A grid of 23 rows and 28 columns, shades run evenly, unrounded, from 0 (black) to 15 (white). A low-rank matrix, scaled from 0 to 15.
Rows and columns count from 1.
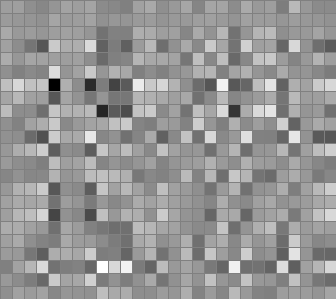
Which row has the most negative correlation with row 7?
6
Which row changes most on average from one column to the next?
7
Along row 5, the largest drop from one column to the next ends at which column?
20
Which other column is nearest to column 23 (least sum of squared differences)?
19
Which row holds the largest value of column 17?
10
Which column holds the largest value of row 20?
25
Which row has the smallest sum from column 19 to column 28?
11
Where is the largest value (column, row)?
9, 21
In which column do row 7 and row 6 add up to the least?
5
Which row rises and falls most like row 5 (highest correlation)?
3
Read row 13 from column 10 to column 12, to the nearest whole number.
9 8 9
